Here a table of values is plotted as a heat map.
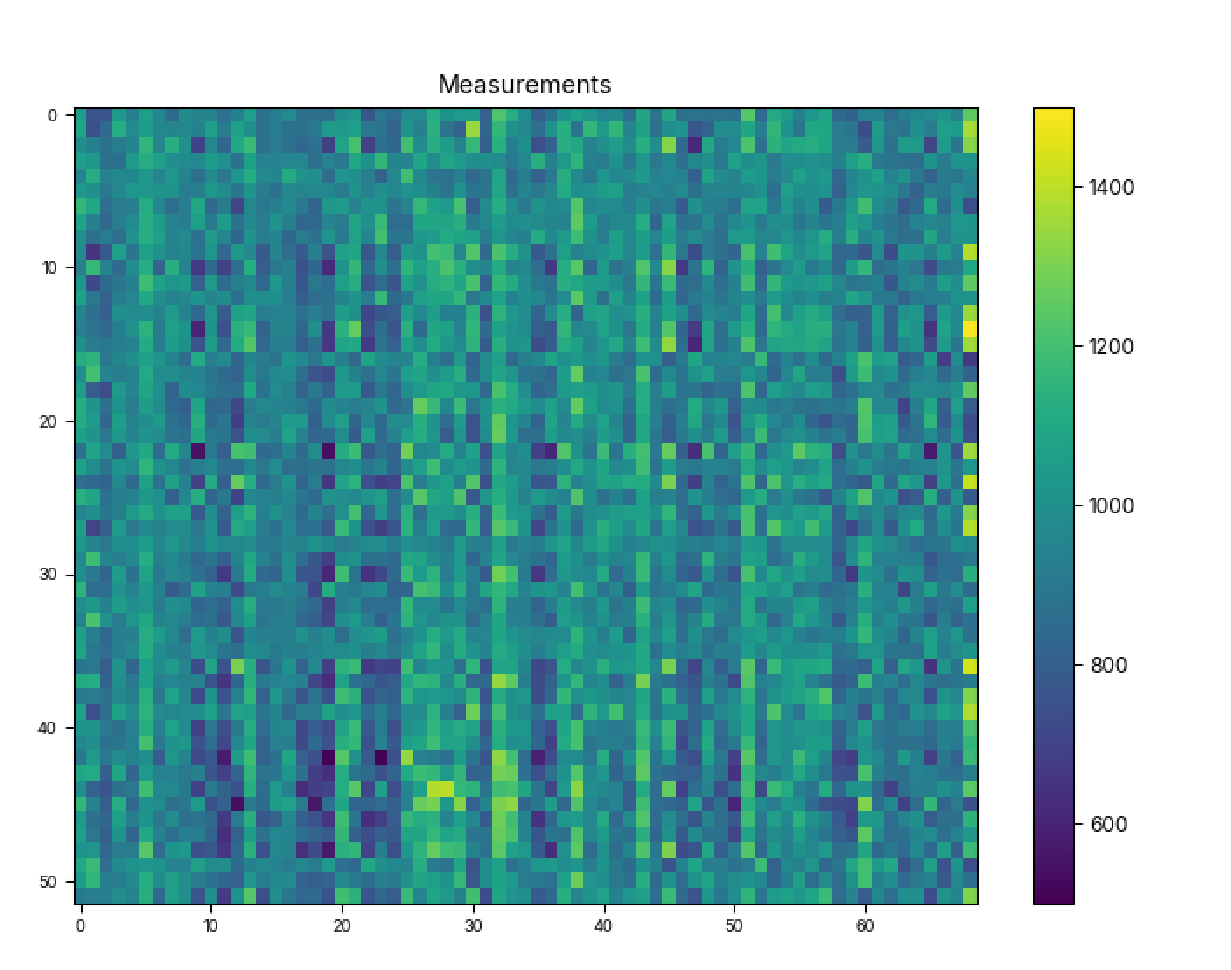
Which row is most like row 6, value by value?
25
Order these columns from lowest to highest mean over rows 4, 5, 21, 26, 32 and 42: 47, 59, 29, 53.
47, 59, 53, 29
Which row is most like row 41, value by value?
40
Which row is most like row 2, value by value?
15
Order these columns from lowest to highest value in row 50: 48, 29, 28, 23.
23, 28, 48, 29
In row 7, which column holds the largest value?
38
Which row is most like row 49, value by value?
16
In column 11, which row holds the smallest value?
42
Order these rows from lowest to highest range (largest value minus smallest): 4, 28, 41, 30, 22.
28, 4, 41, 30, 22
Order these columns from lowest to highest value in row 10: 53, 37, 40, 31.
53, 31, 40, 37
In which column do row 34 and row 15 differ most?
68
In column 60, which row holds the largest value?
45
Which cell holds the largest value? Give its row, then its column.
14, 68
